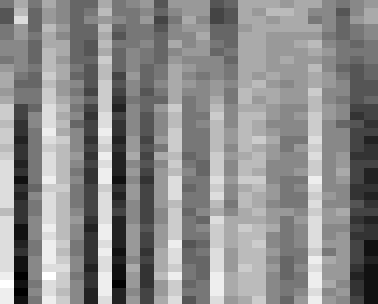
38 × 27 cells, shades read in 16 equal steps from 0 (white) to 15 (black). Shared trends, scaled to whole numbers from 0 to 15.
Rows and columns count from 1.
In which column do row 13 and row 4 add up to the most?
9
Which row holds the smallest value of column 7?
3
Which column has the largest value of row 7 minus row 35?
16
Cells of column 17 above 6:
23
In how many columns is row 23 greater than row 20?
10
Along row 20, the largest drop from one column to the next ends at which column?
8
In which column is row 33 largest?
2
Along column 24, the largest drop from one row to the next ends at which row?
33
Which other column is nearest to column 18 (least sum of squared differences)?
19
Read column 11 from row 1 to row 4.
6 7 6 8
